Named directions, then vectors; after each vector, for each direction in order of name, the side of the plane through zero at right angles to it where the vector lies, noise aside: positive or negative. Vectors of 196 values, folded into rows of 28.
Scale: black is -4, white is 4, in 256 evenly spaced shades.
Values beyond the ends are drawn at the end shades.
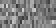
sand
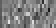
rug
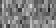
positive, positive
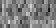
positive, positive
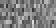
positive, negative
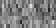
positive, positive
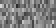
negative, positive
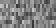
negative, positive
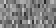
negative, positive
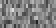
negative, positive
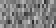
negative, positive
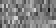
positive, positive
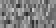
negative, positive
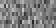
negative, positive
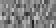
negative, positive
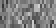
positive, negative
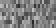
negative, positive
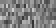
negative, positive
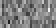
negative, negative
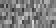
positive, negative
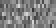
positive, negative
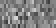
positive, positive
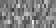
positive, negative
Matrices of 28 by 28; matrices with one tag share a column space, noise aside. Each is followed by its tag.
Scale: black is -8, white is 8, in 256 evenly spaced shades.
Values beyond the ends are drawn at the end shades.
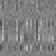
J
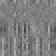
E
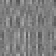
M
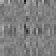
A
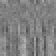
E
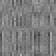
M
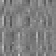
M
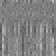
E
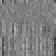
E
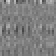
A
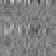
A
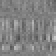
J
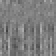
E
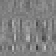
J
